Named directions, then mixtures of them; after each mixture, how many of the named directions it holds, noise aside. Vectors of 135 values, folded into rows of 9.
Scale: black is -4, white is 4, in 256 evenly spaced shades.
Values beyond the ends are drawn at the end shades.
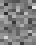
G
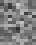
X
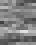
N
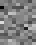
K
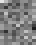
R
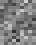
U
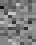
three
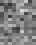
two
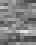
one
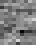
two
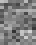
three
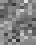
one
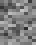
three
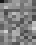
one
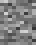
three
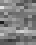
two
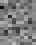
four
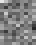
one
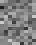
three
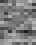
two
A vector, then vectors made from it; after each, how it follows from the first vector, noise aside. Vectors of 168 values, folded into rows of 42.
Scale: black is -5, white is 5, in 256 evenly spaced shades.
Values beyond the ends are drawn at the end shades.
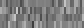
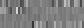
partly zeroed.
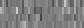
partly zeroed.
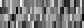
negated, scaled up.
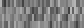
wrapped around, negated.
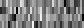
negated, scaled up.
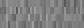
negated, shrunk.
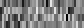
reversed, negated, scaled up.
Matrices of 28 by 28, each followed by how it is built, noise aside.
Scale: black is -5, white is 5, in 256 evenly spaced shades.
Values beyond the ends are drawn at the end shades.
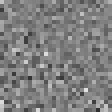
lower triangular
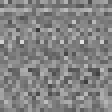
repeating columns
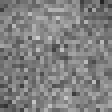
smooth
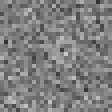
noise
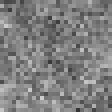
smooth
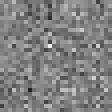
low rank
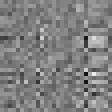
low rank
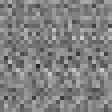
repeating columns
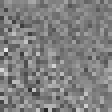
lower triangular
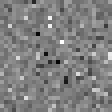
sparse
